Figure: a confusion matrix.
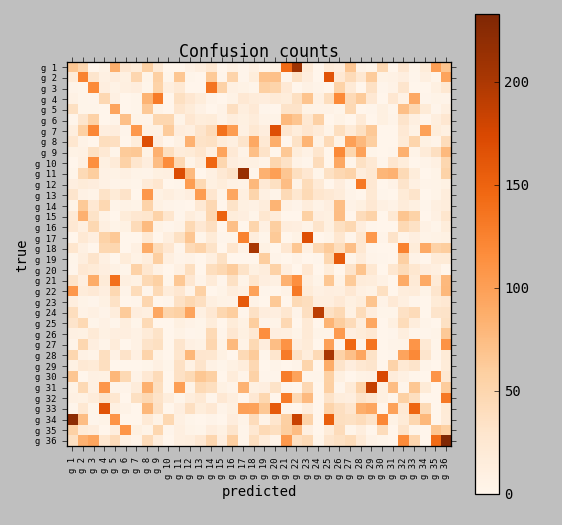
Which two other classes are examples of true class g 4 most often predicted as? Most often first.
g 9, g 26
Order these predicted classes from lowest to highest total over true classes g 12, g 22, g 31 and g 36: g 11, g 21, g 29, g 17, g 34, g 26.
g 34, g 26, g 17, g 11, g 21, g 29
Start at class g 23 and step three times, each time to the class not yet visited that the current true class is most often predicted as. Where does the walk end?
g 25
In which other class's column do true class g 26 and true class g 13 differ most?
g 19
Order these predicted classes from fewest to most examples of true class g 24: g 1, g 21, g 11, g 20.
g 20, g 21, g 1, g 11
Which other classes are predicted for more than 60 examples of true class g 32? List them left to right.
g 21, g 23, g 36
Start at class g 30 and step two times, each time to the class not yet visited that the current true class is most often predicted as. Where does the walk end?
g 5
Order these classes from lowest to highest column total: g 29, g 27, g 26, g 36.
g 27, g 29, g 26, g 36
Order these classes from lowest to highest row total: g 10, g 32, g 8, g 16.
g 16, g 32, g 10, g 8
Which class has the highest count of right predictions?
g 36
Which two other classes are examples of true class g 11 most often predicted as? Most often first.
g 17, g 20
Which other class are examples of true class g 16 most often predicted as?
g 8
